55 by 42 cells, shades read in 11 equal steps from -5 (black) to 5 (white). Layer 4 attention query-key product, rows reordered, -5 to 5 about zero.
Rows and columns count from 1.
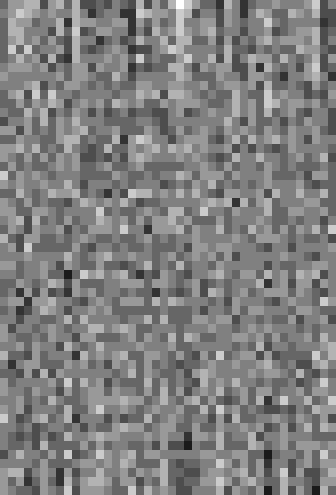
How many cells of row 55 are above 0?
15
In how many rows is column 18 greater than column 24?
25
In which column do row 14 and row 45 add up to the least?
34
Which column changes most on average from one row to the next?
9
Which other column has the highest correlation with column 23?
40
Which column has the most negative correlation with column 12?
4
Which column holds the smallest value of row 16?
16
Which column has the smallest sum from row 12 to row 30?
42
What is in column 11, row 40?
2
